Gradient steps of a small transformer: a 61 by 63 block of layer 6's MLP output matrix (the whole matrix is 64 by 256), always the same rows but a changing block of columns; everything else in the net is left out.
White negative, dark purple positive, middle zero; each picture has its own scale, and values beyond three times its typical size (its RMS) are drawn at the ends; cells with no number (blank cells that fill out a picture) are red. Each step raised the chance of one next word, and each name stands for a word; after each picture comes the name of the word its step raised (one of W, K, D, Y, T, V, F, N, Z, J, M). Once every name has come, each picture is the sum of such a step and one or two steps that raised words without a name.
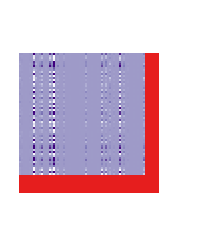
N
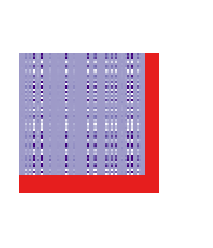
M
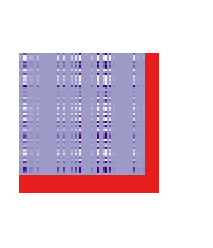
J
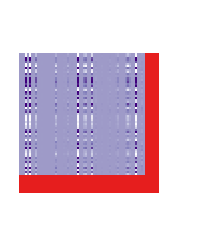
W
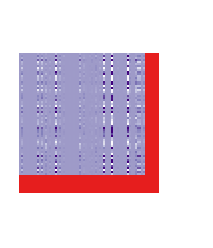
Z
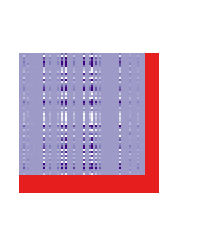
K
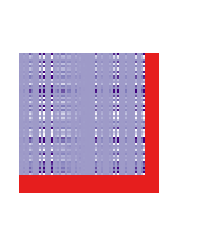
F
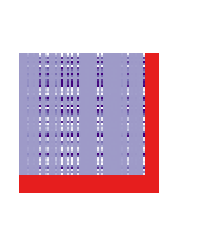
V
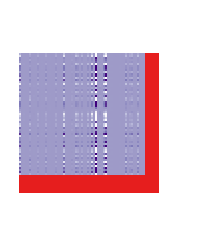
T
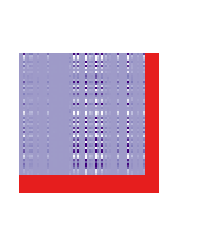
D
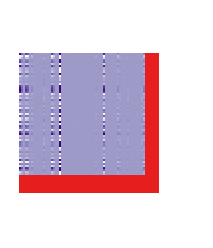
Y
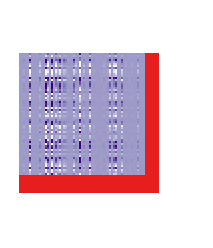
W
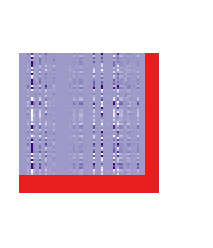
K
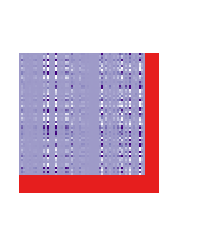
Z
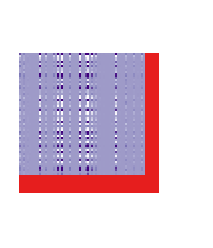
D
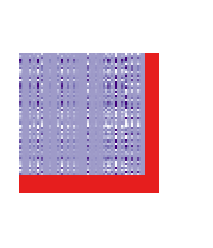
T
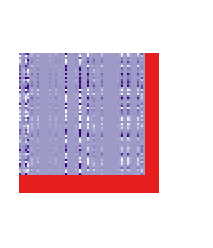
V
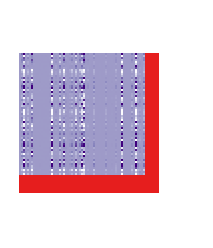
M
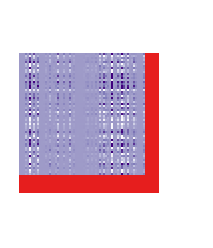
D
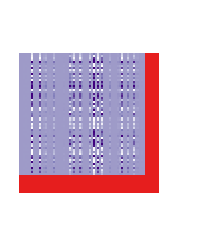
J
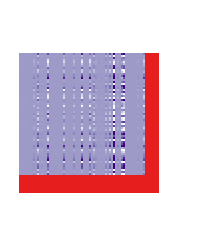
M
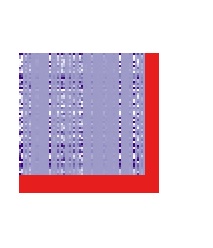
D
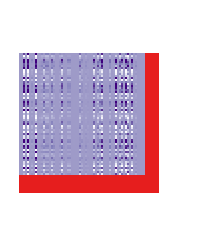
N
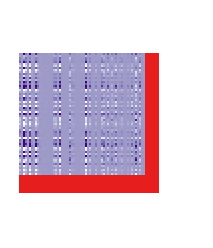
N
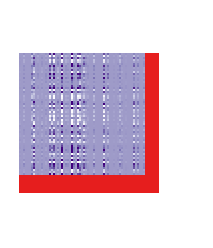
K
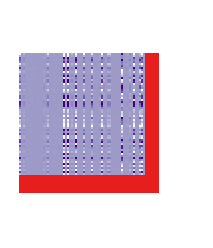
T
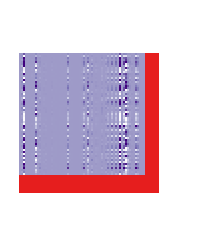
K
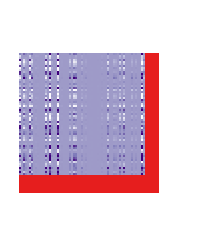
Z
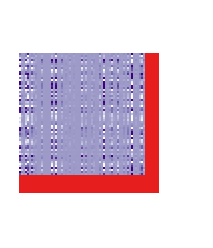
Z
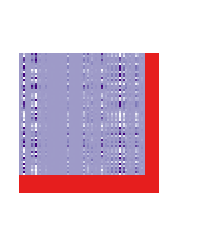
T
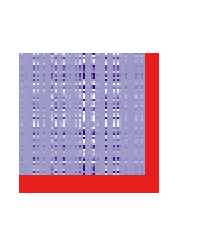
T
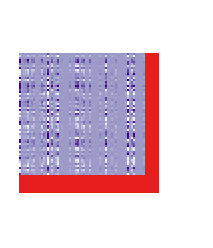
V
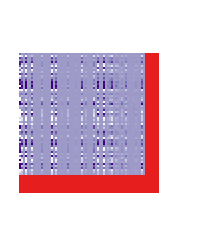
K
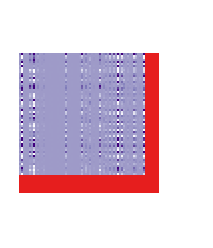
D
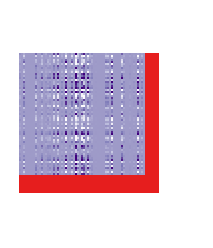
Y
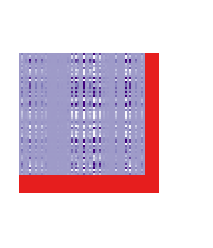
F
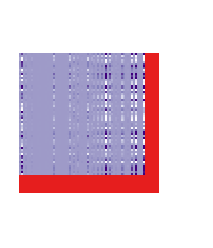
J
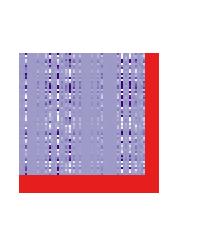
Y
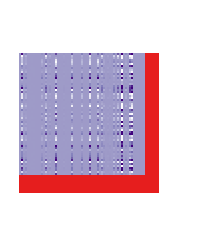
Y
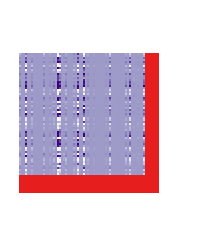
V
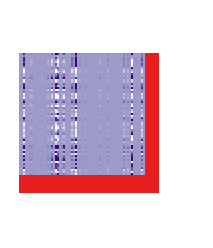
K
